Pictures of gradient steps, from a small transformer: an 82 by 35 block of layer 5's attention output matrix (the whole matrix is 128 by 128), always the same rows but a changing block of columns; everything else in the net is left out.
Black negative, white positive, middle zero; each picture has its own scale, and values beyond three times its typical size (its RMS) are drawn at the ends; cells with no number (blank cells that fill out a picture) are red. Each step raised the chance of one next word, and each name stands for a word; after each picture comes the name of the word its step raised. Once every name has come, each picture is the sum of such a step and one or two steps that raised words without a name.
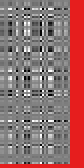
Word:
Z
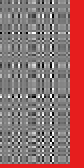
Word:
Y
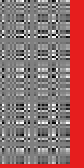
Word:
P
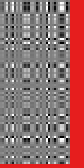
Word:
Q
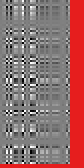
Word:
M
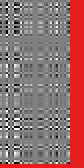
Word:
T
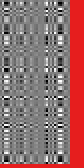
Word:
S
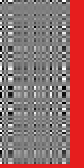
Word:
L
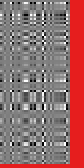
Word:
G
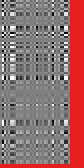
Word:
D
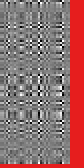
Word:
L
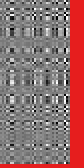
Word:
Z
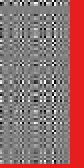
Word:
L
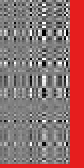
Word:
Z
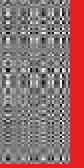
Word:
S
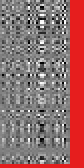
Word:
Q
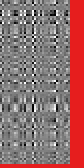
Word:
G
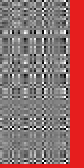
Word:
T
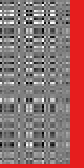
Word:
G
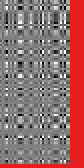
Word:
Q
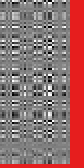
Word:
L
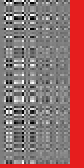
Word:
L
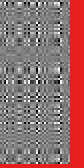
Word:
S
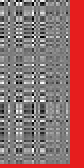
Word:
P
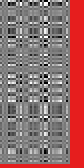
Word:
P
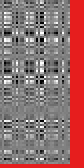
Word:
S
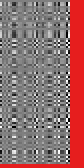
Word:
T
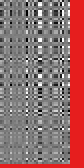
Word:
M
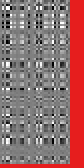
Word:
Q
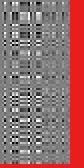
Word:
Y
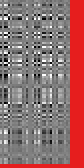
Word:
D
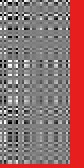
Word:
L
